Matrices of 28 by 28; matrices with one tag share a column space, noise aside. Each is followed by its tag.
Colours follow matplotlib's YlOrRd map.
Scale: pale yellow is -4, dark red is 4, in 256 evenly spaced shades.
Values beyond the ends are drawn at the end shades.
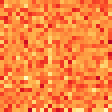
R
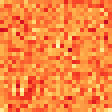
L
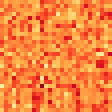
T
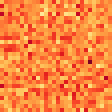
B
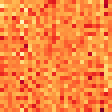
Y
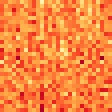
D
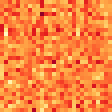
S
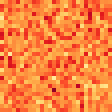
T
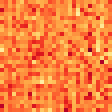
D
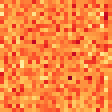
B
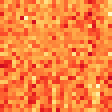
T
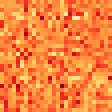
T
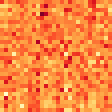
B
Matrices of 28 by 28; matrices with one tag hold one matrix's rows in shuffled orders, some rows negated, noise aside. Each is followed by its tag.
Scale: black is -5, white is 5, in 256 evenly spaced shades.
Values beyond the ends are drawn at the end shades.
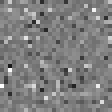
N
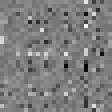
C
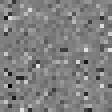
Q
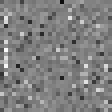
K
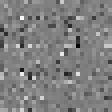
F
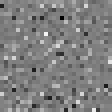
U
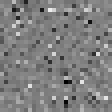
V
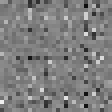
C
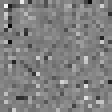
Q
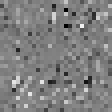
V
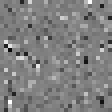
Q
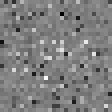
U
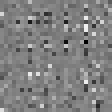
C
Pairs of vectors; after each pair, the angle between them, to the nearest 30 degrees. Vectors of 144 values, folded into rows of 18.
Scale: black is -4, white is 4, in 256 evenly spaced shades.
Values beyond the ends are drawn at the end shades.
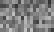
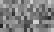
150 degrees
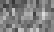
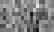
120 degrees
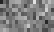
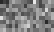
30 degrees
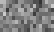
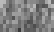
60 degrees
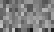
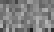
30 degrees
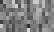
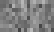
60 degrees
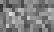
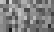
90 degrees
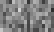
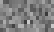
120 degrees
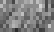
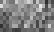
30 degrees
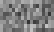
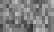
120 degrees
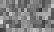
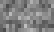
60 degrees
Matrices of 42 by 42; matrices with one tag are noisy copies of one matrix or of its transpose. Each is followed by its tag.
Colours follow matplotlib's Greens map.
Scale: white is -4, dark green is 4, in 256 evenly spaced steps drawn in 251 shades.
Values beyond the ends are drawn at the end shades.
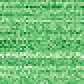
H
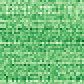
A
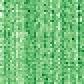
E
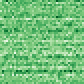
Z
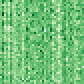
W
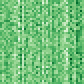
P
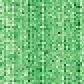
A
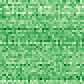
A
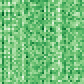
W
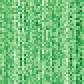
P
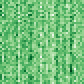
Z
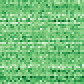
P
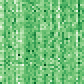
E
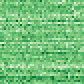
P
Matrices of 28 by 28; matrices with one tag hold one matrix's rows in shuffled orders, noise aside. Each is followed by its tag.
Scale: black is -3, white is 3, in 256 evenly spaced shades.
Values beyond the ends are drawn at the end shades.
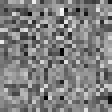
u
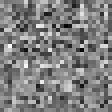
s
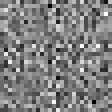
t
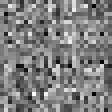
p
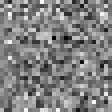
s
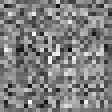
p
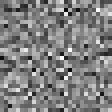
u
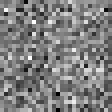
p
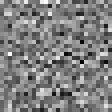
s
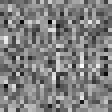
t
